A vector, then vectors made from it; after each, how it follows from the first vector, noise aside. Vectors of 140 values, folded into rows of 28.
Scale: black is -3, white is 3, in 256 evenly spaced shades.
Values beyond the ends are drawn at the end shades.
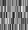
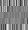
reversed, negated, partly zeroed.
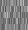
wrapped around, shrunk.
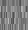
shrunk.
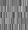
shrunk.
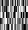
reversed, scaled up.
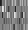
wrapped around, partly zeroed.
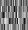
wrapped around.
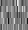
wrapped around, partly zeroed.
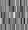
reversed, negated, partly zeroed.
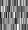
wrapped around.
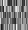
wrapped around.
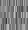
reversed, negated, shrunk.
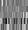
reversed, negated, partly zeroed.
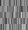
reversed, negated, shrunk.
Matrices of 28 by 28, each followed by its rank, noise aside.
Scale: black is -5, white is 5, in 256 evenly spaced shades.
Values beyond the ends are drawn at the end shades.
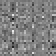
three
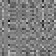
three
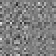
four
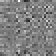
four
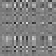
one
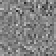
six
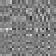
three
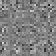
four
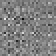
three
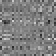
three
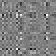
two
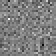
six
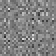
four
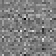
four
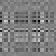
one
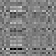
two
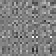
three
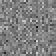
six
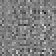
six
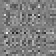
three
